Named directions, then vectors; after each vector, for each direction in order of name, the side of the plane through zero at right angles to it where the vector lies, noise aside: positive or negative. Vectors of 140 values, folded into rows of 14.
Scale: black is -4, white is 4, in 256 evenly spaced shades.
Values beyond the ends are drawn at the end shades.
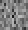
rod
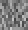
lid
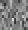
positive, positive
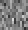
positive, positive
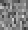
positive, positive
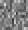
negative, negative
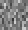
negative, negative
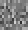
negative, negative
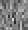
positive, positive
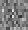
positive, negative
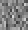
positive, negative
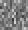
negative, negative
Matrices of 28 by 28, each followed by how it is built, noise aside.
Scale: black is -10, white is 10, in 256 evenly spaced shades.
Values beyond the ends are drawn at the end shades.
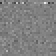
uneven rows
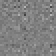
low rank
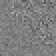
upper triangular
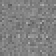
low rank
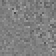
upper triangular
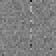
uneven columns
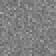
noise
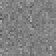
uneven columns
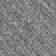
Toeplitz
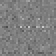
uneven rows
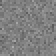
noise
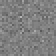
low rank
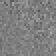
upper triangular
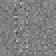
uneven columns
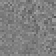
upper triangular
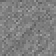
Hankel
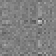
low rank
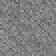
Toeplitz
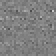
uneven rows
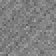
Hankel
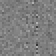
uneven columns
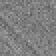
Toeplitz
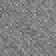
Toeplitz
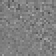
upper triangular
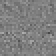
uneven rows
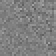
upper triangular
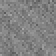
Toeplitz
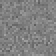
noise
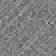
Hankel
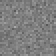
noise
